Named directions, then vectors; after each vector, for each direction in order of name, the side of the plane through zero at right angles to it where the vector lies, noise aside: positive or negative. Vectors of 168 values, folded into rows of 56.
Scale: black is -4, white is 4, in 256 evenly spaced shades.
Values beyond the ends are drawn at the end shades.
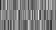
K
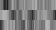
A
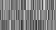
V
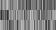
negative, negative, negative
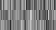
negative, positive, negative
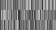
positive, positive, positive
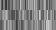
positive, negative, positive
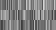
positive, positive, positive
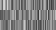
negative, negative, positive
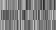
negative, negative, negative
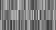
negative, positive, positive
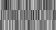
positive, negative, negative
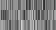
negative, negative, negative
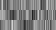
positive, positive, negative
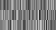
positive, positive, negative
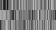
positive, positive, negative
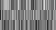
negative, positive, positive
